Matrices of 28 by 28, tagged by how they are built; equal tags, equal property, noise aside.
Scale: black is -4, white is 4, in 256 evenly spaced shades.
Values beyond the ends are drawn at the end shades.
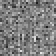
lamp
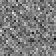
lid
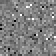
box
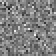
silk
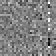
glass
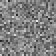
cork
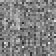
lamp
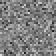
cork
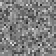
cork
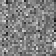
glass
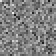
silk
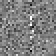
glass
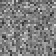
cork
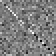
silk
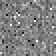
box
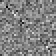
silk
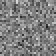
cork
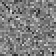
silk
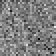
silk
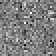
glass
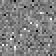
box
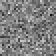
cork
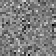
glass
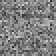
lamp
